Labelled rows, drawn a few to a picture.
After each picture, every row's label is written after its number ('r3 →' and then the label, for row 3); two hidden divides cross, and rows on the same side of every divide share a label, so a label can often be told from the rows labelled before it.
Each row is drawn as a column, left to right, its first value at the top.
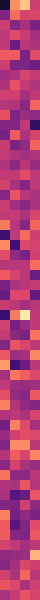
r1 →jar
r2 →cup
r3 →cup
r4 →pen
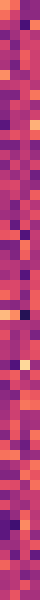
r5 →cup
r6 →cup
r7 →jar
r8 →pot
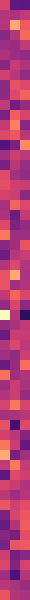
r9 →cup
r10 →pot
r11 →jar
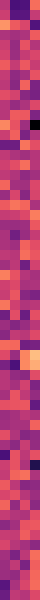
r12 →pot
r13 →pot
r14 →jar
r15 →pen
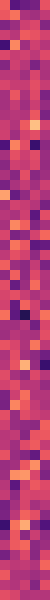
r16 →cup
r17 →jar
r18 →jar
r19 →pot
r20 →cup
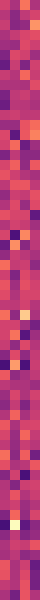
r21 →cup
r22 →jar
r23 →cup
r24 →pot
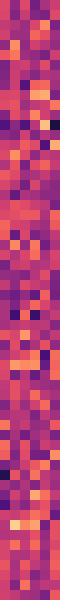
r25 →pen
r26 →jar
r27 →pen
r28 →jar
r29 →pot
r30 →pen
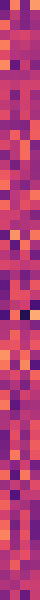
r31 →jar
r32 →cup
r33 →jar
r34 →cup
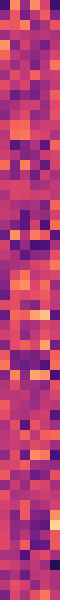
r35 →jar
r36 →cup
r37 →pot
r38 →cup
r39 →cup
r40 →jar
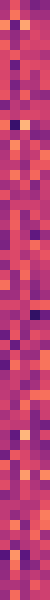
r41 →pot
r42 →pen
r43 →pot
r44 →jar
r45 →jar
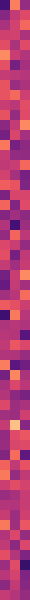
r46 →jar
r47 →cup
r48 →pot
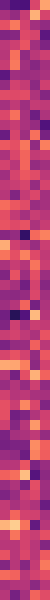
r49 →jar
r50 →jar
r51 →jar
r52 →cup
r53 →pen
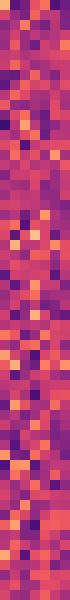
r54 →pen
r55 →jar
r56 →pot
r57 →cup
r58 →pen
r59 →jar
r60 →jar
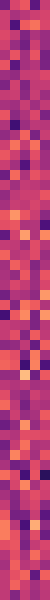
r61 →jar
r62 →pen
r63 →cup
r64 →jar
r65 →cup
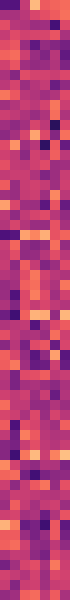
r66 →jar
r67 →jar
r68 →cup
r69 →cup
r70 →cup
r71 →pen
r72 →cup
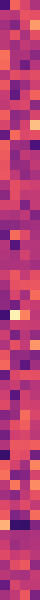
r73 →jar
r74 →cup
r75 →cup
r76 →pot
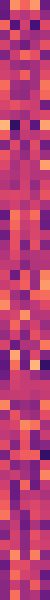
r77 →pot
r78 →pen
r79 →cup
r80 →pen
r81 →pot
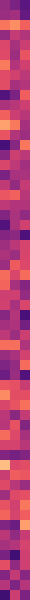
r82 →pot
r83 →pot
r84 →jar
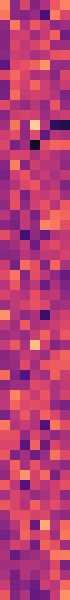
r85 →cup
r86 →pot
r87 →jar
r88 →pot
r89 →jar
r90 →pen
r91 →pen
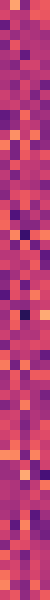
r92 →pen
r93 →cup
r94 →jar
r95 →cup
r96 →cup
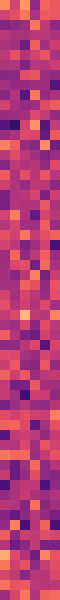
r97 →pen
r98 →pen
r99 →cup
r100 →pot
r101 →pen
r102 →cup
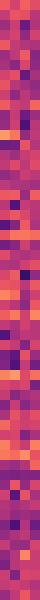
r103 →cup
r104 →cup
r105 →pen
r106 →cup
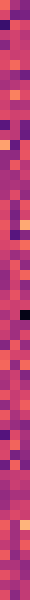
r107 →pen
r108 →pot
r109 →jar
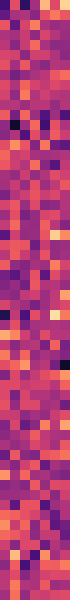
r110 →jar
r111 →pen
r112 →jar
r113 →pot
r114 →pen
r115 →cup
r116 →cup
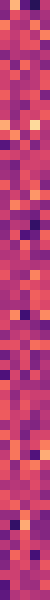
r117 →pot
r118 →cup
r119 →jar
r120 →pot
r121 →cup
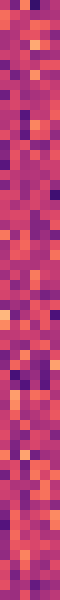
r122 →cup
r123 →jar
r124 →pen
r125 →pot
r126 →pot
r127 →jar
